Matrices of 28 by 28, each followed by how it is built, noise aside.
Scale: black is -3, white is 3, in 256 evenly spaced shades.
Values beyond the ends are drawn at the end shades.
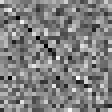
diagonal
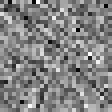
Toeplitz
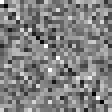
diagonal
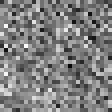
Toeplitz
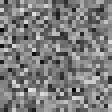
noise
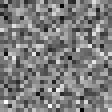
noise
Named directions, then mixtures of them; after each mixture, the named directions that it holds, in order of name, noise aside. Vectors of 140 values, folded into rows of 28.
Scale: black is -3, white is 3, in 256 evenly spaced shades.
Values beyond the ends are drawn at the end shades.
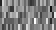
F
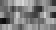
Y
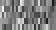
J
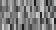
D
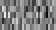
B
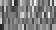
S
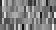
D, F.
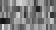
B, D, Y.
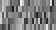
F, J, S.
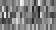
B, J, Y.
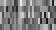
D, J, S.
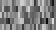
D, J, Y.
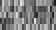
F, J, Y.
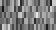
D, F, J.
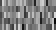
D, F.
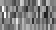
B, J.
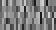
D, F.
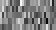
J, S.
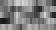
Y.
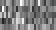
B, J, Y.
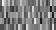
D, F, S.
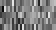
J, S.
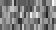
B, J, Y.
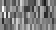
B, J.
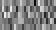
B, D, J.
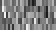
B, F.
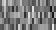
D, F, S.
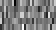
B, S.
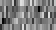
B, S, Y.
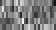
F, J, Y.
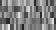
D, Y.
